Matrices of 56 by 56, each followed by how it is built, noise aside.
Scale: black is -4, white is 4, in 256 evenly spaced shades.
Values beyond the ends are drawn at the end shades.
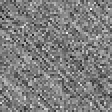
Toeplitz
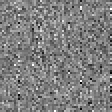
uneven columns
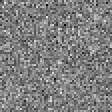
noise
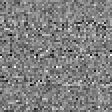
uneven rows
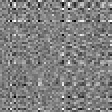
low rank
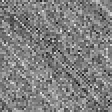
Toeplitz
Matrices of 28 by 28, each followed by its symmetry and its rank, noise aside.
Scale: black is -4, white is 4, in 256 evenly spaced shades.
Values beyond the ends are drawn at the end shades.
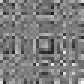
symmetric, rank three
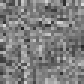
no symmetry, rank six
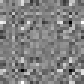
symmetric, rank three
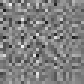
antisymmetric, rank four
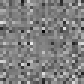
antisymmetric, rank four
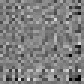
no symmetry, rank four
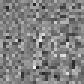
no symmetry, rank six
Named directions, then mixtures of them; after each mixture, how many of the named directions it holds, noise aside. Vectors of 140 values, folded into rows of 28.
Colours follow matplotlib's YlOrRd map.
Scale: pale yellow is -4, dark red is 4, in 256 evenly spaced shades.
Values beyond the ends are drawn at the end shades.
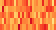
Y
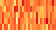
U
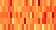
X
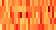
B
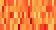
one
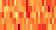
three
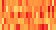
three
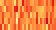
one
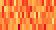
two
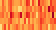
two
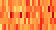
two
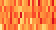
three
